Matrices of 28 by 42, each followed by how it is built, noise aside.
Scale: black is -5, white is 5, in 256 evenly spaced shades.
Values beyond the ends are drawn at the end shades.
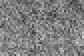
smooth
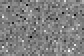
sparse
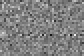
uneven rows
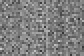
repeating rows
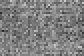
blocks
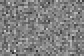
repeating rows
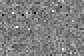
sparse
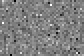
sparse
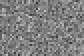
repeating rows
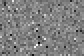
sparse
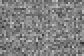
blocks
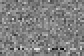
uneven rows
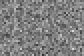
repeating rows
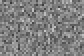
blocks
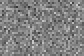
repeating columns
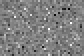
sparse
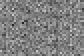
repeating rows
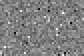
sparse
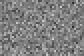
repeating rows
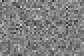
low rank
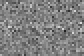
uneven rows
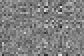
low rank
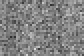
blocks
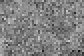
smooth
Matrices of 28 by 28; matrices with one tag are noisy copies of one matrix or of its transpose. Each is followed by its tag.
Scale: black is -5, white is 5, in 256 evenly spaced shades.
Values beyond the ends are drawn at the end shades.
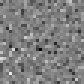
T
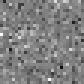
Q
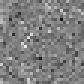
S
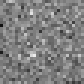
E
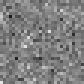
S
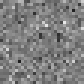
S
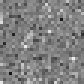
S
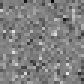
E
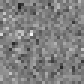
Q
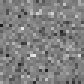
E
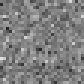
T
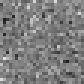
Q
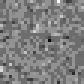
T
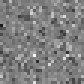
E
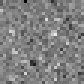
E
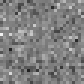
Q
